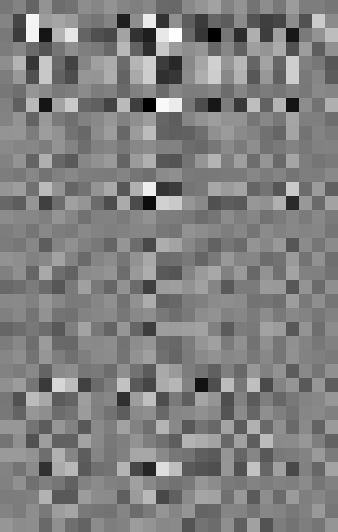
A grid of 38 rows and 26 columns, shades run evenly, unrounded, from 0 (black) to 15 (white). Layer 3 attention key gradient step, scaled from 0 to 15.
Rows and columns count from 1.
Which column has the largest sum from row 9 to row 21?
12
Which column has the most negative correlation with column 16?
5
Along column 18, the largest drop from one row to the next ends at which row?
29
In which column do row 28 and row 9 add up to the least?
16
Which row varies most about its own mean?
3
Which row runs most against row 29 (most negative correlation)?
28
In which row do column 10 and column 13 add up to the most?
8
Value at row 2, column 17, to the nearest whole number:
6
